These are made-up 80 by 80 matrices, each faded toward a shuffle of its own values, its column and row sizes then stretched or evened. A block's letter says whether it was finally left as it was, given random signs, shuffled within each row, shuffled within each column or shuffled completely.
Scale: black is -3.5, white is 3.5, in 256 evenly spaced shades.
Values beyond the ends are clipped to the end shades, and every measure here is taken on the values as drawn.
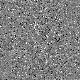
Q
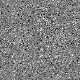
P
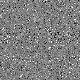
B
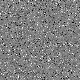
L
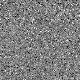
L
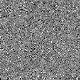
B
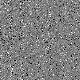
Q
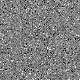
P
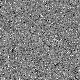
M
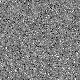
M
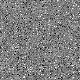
P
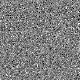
P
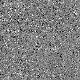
P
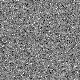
M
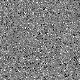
P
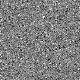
Q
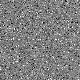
L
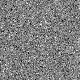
M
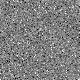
M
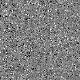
P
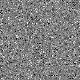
P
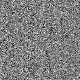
Q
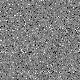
L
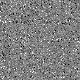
P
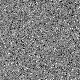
M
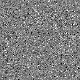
P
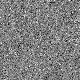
M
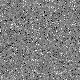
M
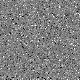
L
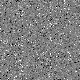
Q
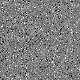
Q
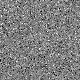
M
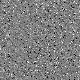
Q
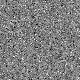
M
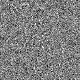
Q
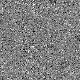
P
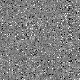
B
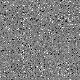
P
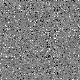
B
